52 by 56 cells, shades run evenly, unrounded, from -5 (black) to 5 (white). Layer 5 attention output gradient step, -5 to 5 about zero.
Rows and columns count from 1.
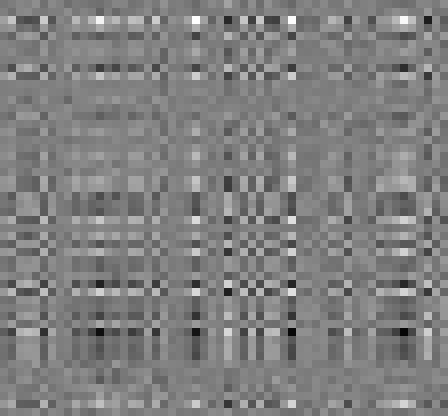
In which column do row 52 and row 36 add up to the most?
29
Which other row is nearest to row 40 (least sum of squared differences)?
5
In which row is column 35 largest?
42
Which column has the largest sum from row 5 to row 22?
25
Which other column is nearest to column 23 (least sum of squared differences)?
16
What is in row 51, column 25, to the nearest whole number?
3
